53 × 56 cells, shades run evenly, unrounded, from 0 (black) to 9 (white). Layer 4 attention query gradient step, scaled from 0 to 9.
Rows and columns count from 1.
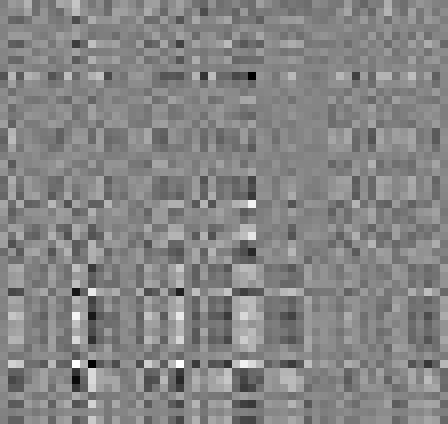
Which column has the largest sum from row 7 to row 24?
52
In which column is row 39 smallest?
12
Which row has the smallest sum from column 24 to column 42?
2
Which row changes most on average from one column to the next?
46
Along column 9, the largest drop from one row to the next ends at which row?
26
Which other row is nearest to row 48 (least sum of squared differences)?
37
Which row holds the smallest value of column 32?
10
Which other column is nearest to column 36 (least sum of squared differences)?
18
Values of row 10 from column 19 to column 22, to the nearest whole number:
5 4 3 3
